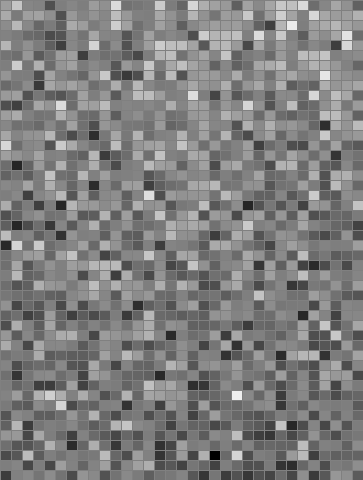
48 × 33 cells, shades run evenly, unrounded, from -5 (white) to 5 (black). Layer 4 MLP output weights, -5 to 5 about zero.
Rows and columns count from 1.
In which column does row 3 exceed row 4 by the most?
24
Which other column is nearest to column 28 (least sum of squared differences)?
3
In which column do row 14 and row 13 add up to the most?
9
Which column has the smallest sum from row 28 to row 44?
22
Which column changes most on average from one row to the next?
2
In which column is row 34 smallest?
31
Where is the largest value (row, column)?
46, 20
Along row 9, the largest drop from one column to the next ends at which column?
5
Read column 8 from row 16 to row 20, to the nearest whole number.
1 0 -2 0 -1
